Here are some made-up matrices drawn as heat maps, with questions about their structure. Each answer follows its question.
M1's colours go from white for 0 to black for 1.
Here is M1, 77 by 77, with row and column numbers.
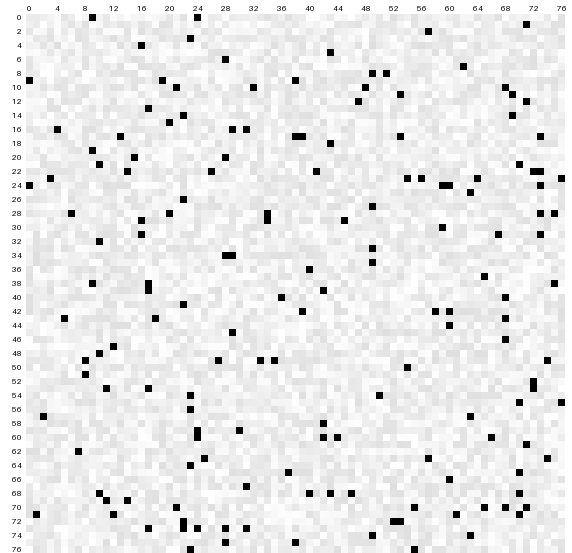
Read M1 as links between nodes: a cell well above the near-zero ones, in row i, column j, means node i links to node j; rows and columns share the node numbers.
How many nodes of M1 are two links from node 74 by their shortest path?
6
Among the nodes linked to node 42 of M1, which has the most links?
node 60
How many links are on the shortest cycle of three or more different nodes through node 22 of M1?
5
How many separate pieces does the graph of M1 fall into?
4
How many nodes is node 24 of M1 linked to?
4
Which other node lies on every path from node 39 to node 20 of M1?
node 28
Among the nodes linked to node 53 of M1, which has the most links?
node 17
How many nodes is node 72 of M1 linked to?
3
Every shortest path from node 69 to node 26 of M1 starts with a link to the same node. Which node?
node 14
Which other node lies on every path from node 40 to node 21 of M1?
node 68
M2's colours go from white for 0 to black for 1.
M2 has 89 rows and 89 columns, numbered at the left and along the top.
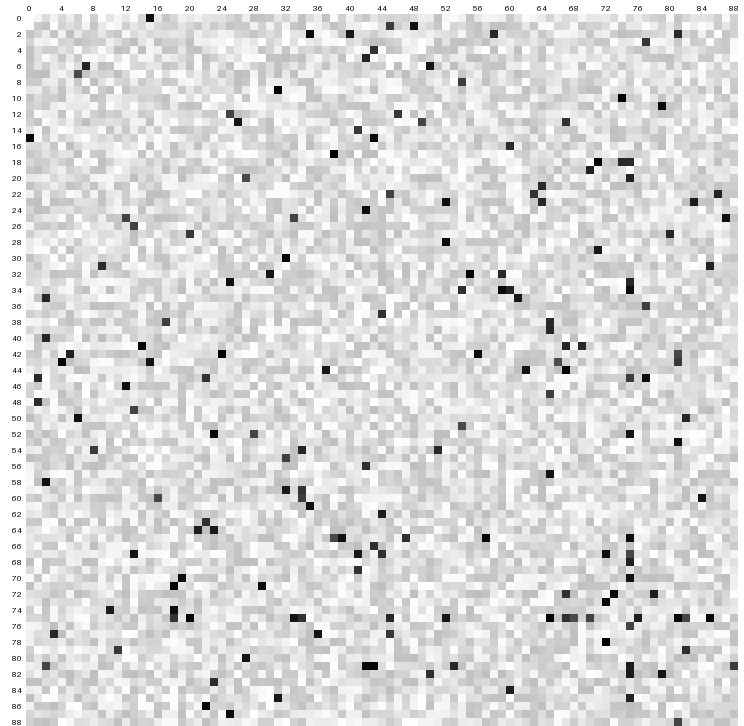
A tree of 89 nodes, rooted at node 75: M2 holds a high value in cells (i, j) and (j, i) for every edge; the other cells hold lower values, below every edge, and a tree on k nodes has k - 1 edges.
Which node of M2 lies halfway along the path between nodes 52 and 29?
18
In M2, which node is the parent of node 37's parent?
67
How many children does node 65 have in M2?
4
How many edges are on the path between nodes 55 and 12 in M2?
7
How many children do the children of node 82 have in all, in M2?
2
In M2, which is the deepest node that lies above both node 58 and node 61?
2
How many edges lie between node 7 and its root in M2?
4
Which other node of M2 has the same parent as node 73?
78
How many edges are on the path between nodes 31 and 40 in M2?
5
